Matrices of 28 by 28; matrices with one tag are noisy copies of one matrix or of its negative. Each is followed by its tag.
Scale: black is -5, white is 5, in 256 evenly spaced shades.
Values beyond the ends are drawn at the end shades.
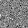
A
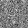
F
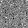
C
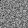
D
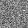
D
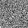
D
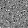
D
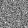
C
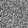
A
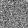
C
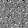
F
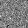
A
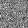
A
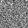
C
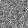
D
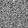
C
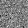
A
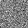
D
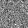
F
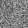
D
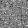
C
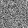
C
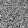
A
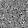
D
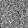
D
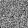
D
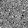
D
